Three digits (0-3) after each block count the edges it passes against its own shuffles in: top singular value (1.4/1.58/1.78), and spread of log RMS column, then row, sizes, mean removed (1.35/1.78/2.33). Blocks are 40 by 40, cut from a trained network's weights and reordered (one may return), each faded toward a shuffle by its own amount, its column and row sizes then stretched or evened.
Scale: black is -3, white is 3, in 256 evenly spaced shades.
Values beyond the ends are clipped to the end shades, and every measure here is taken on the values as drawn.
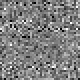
1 0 2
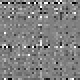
3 2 3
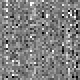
1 3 0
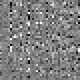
1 3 2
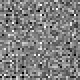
1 1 2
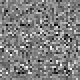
0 1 2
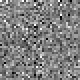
0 2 1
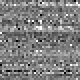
2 0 3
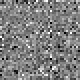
1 0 2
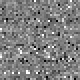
0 0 2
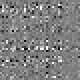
1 3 3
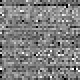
2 2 2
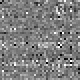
0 2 2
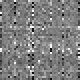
1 3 0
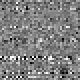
2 0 3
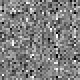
1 2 0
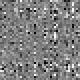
0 3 2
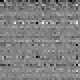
3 1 3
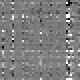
2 3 1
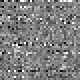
0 1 3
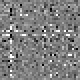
2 2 3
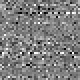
1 0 3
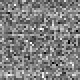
0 0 0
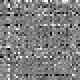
3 2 3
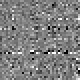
2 2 2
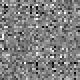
0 2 2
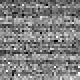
3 0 0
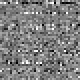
2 0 3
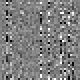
2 3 1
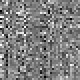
3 3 1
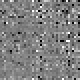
1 2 3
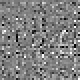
0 3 2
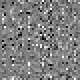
1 3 1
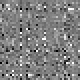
1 3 2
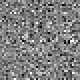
2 1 2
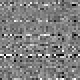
2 1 3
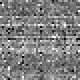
2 2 1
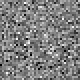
1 0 0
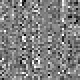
2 3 0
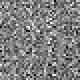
2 2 0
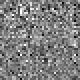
0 1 2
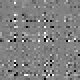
2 3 3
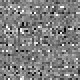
1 0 3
